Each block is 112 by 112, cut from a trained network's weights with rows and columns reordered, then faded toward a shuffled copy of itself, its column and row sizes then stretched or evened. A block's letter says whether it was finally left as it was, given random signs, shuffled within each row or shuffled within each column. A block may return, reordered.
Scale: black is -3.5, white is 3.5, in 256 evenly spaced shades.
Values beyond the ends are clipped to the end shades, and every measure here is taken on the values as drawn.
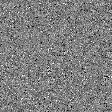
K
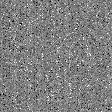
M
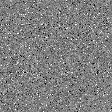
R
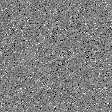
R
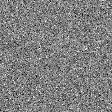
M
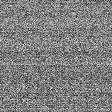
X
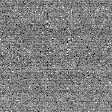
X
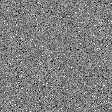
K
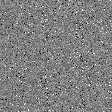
M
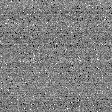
X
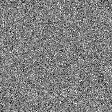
K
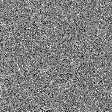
K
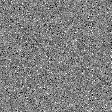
M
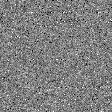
R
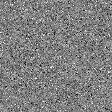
R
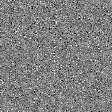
K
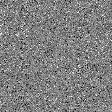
M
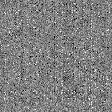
X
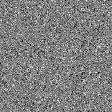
R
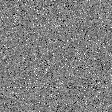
R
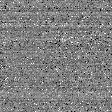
X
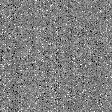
M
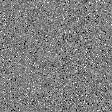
K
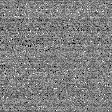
X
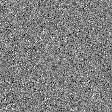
R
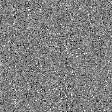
K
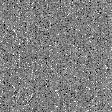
M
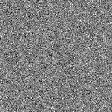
X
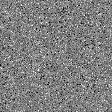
R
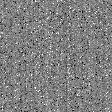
M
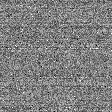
R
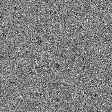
M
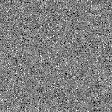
X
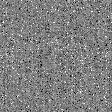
M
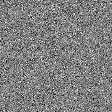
M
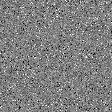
R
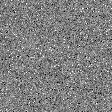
R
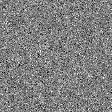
M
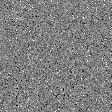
M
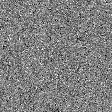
M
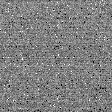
X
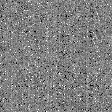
X
